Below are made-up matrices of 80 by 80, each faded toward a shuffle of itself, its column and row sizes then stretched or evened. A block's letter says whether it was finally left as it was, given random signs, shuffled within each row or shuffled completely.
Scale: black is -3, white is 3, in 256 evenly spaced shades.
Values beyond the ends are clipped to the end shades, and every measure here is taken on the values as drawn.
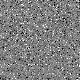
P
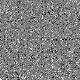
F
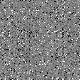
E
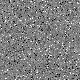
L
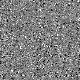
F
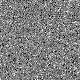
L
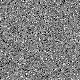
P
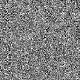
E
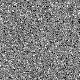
P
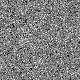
L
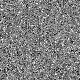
L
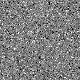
P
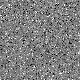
L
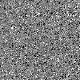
F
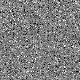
F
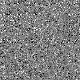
F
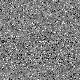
P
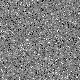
L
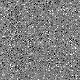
E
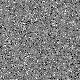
L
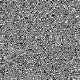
E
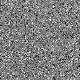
F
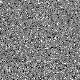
P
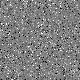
L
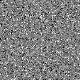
F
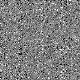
F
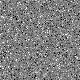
L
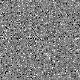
E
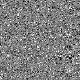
E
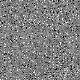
E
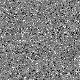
P
